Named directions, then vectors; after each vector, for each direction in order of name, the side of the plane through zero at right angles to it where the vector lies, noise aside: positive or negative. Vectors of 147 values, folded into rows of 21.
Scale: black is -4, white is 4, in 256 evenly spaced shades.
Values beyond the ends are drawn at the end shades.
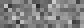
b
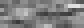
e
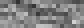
negative, positive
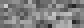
positive, negative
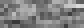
positive, positive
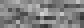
negative, negative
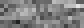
positive, positive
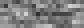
negative, positive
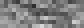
negative, positive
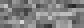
positive, negative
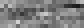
negative, negative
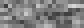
negative, positive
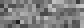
positive, positive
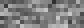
negative, negative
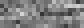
positive, positive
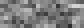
negative, positive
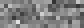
negative, negative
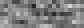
negative, positive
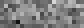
positive, positive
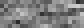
positive, positive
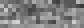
negative, negative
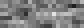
positive, negative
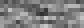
positive, positive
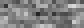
negative, positive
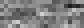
negative, negative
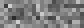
negative, negative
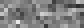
negative, negative
